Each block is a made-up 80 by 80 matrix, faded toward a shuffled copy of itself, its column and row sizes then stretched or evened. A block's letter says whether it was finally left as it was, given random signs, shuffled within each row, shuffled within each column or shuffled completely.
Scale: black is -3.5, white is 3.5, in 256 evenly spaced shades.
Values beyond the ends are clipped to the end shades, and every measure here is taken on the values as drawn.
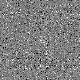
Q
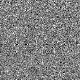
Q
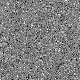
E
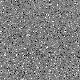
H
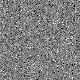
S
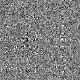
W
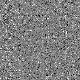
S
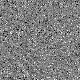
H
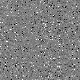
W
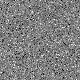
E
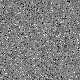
E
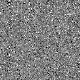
S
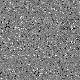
H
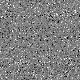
H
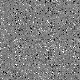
Q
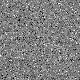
H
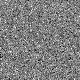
E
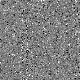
S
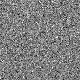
E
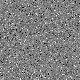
E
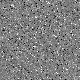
E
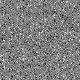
S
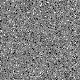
S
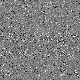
H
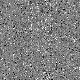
S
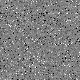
H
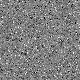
E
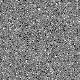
S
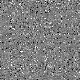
W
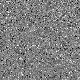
H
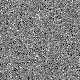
E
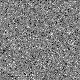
E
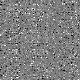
W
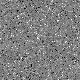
E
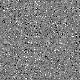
W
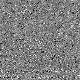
H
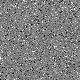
E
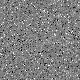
E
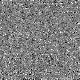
H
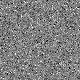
E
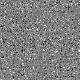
Q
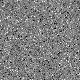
E
